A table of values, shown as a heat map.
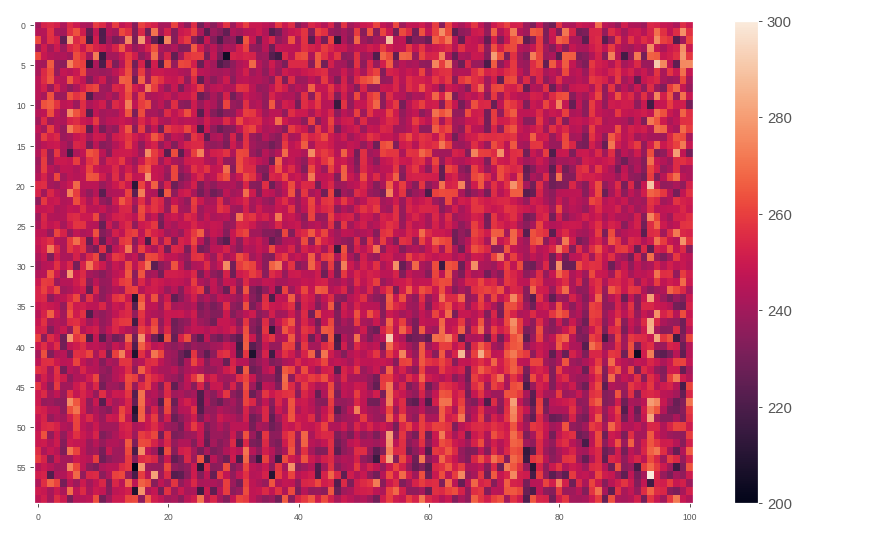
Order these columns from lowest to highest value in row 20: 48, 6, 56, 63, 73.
48, 63, 56, 6, 73
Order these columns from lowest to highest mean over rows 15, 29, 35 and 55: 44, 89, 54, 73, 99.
99, 44, 89, 54, 73
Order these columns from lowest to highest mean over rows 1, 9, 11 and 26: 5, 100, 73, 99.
100, 5, 73, 99
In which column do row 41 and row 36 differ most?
95
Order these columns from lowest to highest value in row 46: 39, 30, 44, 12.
30, 44, 12, 39
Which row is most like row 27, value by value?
1
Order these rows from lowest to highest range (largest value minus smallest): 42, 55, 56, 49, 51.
42, 51, 49, 55, 56
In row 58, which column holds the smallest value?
15
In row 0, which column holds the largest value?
86
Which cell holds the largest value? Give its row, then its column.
56, 94
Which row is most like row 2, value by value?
39
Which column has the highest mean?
73
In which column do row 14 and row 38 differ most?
94
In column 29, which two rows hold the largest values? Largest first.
30, 18
